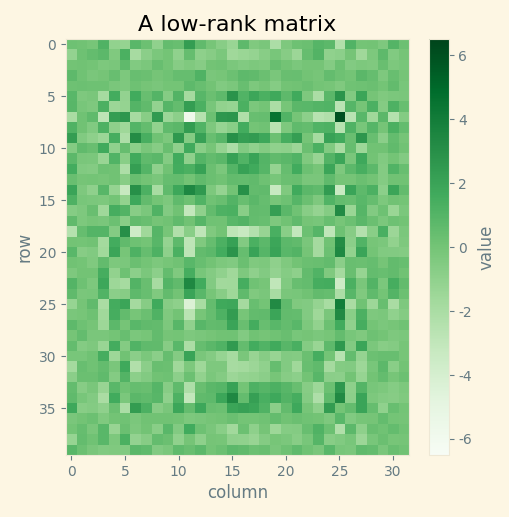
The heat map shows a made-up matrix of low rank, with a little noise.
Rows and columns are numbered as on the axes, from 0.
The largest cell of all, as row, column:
7, 25
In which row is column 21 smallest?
18
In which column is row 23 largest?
11
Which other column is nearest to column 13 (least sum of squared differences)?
20
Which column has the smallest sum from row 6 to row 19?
5
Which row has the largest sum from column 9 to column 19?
9
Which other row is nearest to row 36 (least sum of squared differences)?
28
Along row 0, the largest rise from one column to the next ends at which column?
26
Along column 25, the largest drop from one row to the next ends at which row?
8
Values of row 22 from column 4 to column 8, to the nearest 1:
-1 0 -1 0 -1
